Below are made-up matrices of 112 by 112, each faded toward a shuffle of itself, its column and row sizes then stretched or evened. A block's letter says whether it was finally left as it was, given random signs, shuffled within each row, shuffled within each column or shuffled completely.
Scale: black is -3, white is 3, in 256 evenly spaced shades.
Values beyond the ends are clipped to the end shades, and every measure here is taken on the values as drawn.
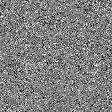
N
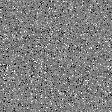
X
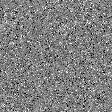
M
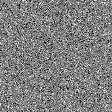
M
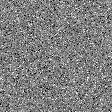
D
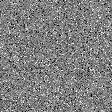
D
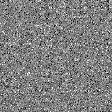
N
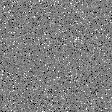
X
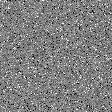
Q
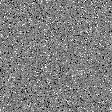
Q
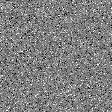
M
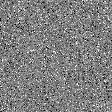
M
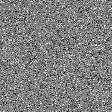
N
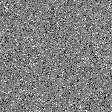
D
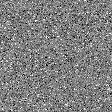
Q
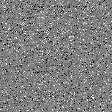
N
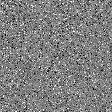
N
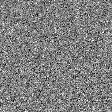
Q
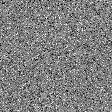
D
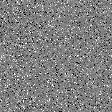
X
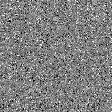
N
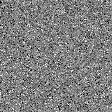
M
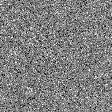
D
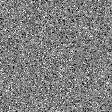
M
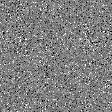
X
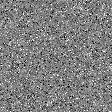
D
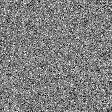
D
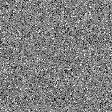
N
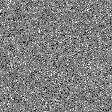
M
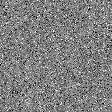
D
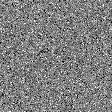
Q
